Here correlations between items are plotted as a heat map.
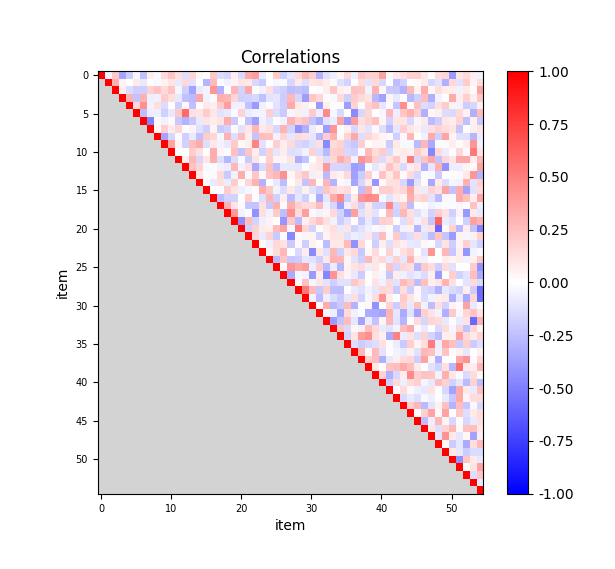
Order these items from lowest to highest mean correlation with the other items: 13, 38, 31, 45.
31, 45, 13, 38
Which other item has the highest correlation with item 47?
35
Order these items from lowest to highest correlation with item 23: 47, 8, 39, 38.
38, 39, 8, 47
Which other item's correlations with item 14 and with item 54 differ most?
28
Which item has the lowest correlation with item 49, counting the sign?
12
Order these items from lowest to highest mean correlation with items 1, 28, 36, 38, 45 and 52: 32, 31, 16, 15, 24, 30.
31, 15, 24, 32, 30, 16
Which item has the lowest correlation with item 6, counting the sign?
7
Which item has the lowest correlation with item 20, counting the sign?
48
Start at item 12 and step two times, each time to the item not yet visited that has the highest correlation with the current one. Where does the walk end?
32
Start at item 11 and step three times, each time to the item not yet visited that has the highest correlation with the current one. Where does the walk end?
16
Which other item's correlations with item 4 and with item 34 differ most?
42
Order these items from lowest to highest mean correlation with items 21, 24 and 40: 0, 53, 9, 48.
9, 53, 48, 0
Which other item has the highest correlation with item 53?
10
